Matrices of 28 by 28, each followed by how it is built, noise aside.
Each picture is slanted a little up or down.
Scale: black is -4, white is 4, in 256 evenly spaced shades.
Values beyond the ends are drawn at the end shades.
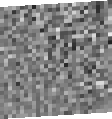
upper triangular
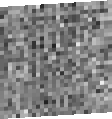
blocks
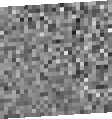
upper triangular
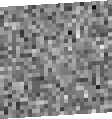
noise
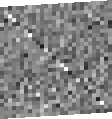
diagonal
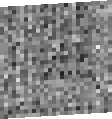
blocks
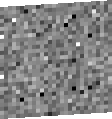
sparse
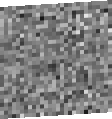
low rank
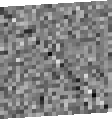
diagonal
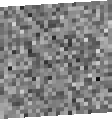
Toeplitz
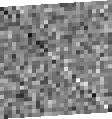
diagonal
